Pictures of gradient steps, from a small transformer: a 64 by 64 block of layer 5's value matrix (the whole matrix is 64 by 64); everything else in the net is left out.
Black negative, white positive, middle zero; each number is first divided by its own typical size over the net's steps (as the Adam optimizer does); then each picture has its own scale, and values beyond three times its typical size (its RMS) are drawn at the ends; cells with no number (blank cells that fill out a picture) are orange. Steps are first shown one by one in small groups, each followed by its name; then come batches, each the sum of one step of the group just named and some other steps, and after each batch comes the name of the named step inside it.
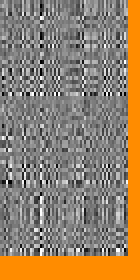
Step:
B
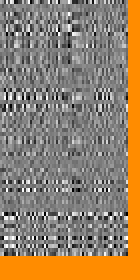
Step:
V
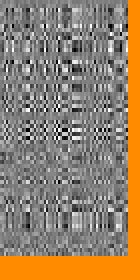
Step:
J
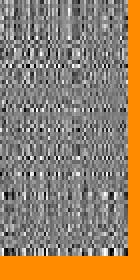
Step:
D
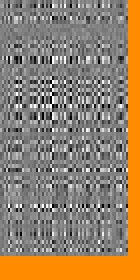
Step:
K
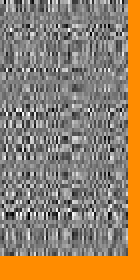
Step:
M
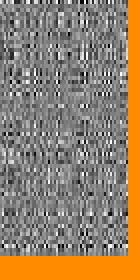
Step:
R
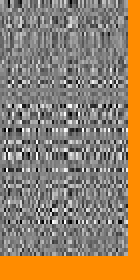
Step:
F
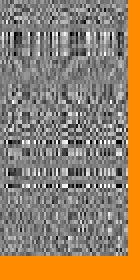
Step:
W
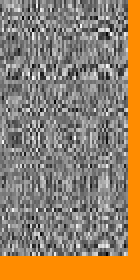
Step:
J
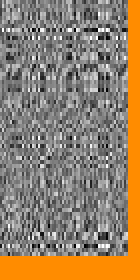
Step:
M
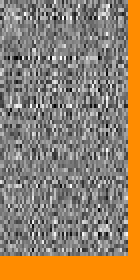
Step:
K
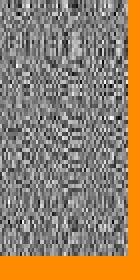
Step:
F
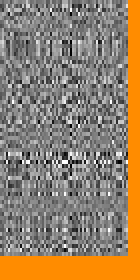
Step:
W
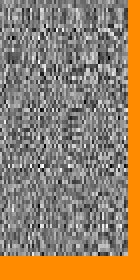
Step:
J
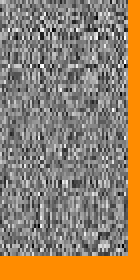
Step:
B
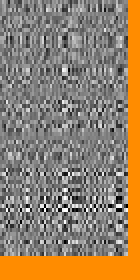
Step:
F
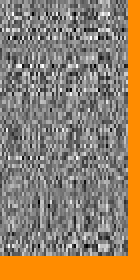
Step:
D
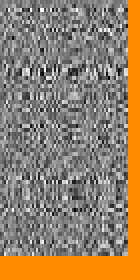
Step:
J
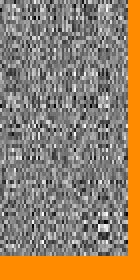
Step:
V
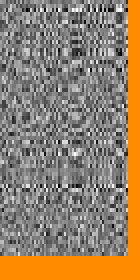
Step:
W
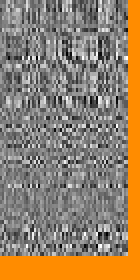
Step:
R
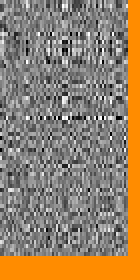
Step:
W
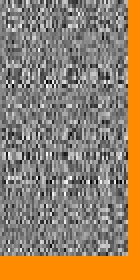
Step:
F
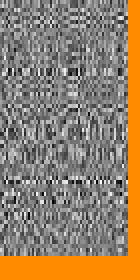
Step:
M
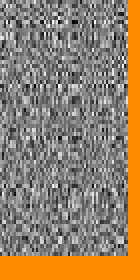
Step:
D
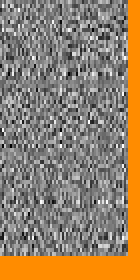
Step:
M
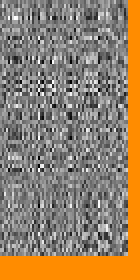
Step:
K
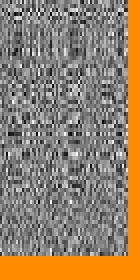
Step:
W
